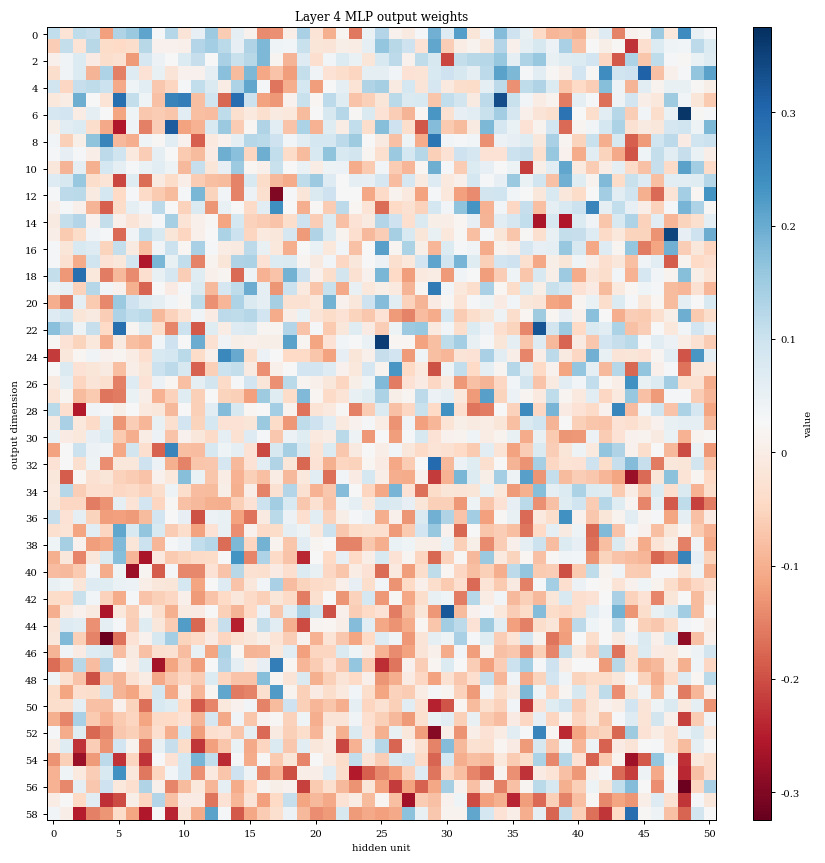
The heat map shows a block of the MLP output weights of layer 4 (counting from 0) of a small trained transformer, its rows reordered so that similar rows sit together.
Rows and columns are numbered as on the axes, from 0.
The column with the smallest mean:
11
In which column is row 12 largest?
50
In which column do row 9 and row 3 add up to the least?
18
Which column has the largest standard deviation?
48
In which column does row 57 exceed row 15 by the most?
46
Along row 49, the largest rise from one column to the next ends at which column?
17
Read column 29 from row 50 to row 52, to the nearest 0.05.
-0.25 0.05 -0.3
